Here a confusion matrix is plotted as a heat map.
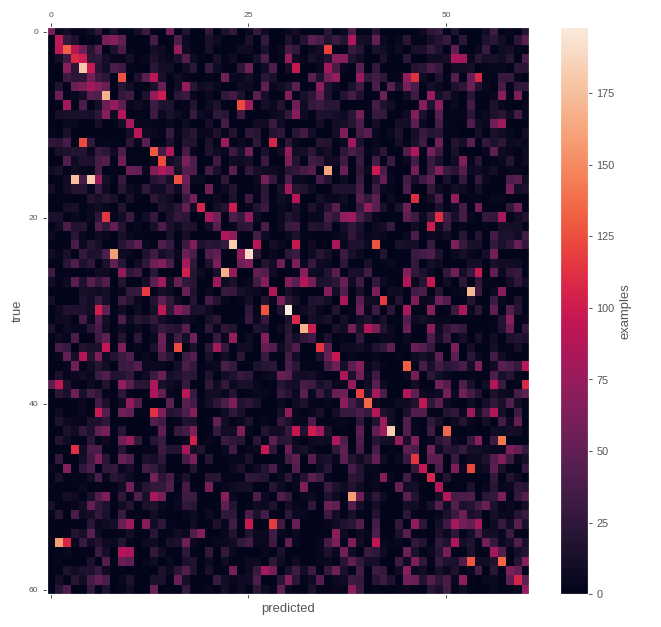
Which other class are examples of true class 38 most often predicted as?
60
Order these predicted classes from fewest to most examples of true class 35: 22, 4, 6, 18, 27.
22, 27, 18, 6, 4
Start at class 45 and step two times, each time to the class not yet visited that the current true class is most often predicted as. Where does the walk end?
4
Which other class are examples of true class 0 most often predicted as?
15
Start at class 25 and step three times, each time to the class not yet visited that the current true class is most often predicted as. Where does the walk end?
27
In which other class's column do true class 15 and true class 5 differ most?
9
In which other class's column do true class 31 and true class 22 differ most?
23
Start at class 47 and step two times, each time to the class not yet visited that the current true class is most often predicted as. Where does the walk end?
28
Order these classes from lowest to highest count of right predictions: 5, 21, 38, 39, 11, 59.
21, 5, 38, 11, 59, 39
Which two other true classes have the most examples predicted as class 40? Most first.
32, 19
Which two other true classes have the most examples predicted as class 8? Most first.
24, 1
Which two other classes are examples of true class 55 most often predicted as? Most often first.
1, 2
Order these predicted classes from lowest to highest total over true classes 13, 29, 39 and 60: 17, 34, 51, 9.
51, 34, 9, 17
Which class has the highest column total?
17
